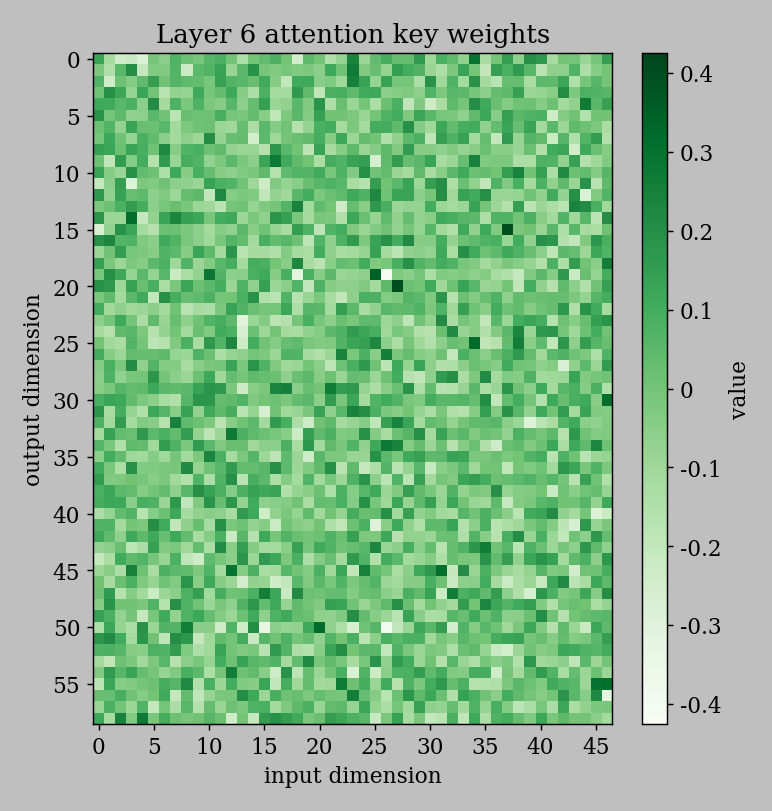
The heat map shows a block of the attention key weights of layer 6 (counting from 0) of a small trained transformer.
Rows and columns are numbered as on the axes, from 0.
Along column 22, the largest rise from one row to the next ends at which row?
22
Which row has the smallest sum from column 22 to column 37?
36
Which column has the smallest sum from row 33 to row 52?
37
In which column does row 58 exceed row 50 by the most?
15
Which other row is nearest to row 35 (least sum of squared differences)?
5
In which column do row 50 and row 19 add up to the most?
25
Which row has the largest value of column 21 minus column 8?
1
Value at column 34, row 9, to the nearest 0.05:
0.25
